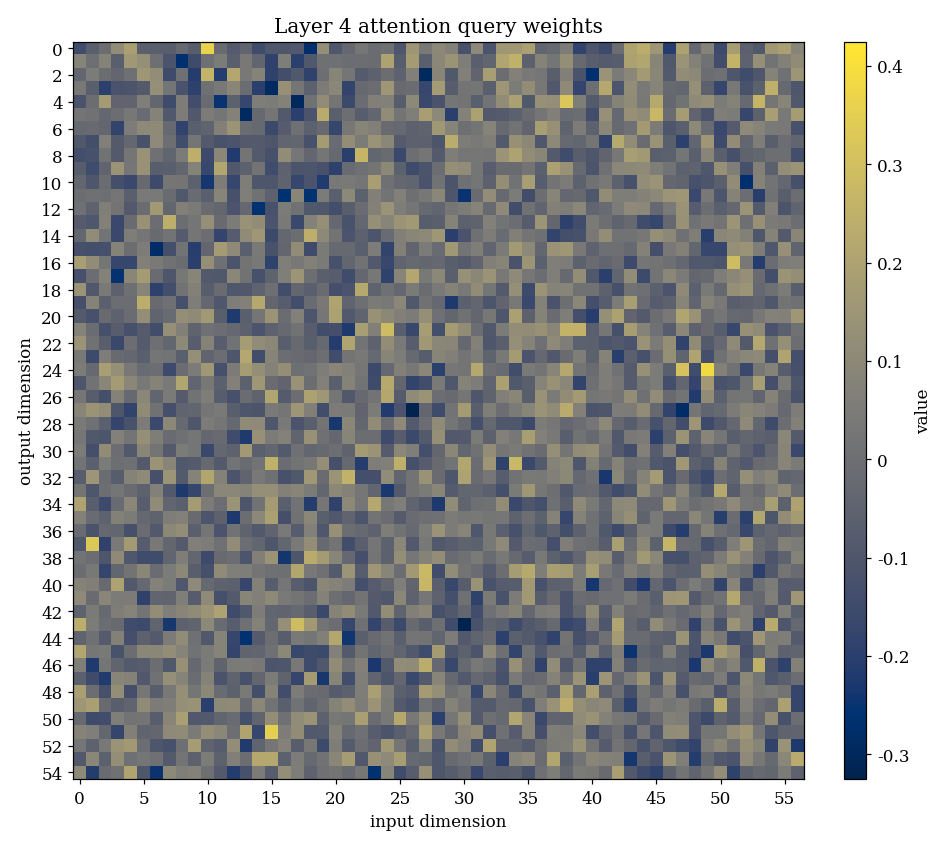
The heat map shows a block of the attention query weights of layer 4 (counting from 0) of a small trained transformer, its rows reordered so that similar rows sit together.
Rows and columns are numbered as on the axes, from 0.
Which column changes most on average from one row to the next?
13
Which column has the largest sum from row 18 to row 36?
15
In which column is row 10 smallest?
52
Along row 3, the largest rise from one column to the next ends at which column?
16
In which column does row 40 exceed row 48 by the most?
31
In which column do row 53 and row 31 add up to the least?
33
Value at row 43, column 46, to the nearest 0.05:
0.05
